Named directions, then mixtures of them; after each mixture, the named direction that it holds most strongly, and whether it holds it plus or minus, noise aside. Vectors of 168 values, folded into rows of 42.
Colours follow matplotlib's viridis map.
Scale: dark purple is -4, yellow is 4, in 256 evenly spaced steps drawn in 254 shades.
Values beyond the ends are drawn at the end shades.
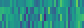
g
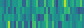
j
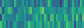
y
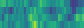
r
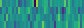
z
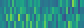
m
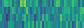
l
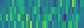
m, plus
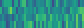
y, plus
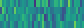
z, plus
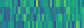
l, plus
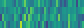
g, minus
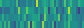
g, minus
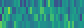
y, plus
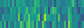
g, minus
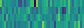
z, plus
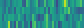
j, plus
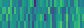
g, plus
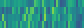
g, minus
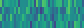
z, plus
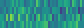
m, plus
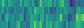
r, plus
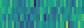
g, plus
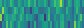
y, minus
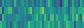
y, plus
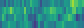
r, minus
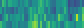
r, plus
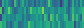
y, plus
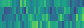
r, plus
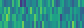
l, minus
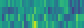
r, plus
